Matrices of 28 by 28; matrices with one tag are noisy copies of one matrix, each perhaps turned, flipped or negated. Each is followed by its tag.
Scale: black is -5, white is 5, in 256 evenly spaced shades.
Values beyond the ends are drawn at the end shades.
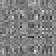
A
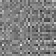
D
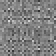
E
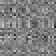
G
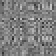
A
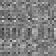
G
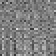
D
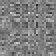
A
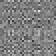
E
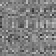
G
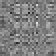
A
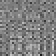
D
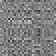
E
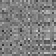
D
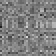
G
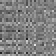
D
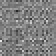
E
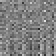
D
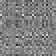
E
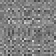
E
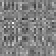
A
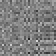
D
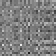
D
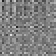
D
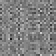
E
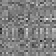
G
